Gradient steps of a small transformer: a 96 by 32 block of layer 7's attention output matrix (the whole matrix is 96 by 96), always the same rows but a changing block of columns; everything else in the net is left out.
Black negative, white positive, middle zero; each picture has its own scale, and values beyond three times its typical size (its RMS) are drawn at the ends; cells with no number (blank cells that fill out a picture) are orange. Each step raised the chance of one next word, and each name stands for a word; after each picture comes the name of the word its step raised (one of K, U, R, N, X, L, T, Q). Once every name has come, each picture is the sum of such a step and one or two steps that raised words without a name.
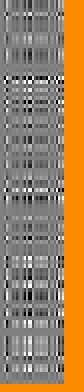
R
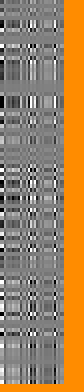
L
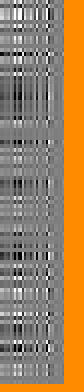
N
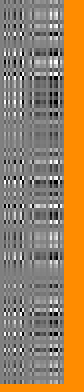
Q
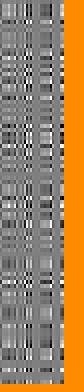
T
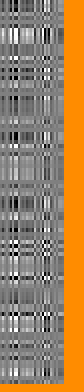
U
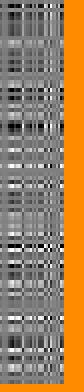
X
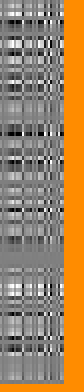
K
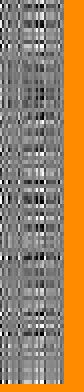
L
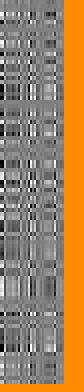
K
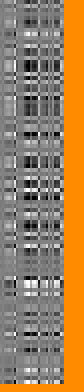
L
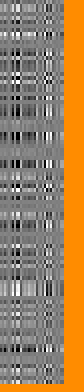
N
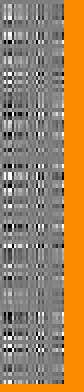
Q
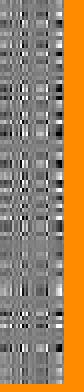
K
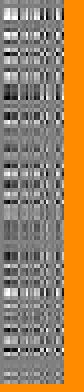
N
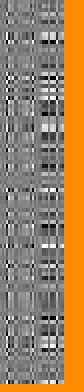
R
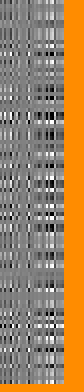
Q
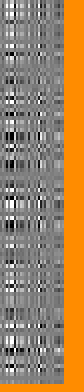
T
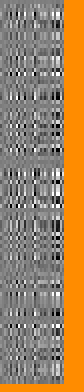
T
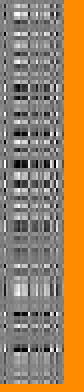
K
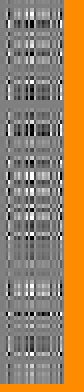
K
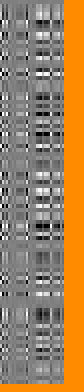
T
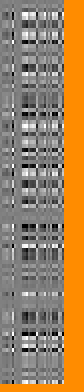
L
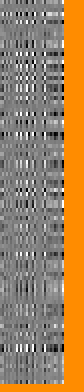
K
